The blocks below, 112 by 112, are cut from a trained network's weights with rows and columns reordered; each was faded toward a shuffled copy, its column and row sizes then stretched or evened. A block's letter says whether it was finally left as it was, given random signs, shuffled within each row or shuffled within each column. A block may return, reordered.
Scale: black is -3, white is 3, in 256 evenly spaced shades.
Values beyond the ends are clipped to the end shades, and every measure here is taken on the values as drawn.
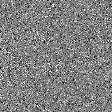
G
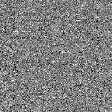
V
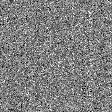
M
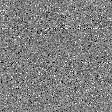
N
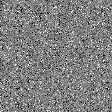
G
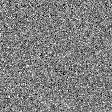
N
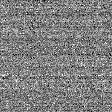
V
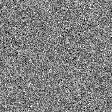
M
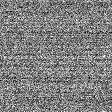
N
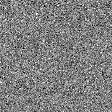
N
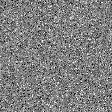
M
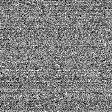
V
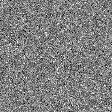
M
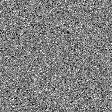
N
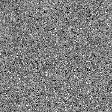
G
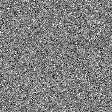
M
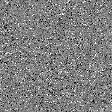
G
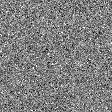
N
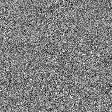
M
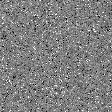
M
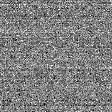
V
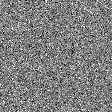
M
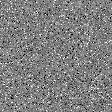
N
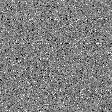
N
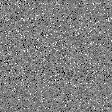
G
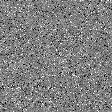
N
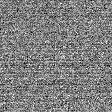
V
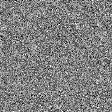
G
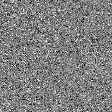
G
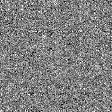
V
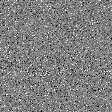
N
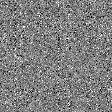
G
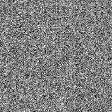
V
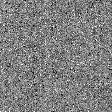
M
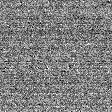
N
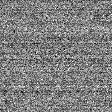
V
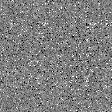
V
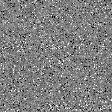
V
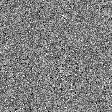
M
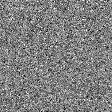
N
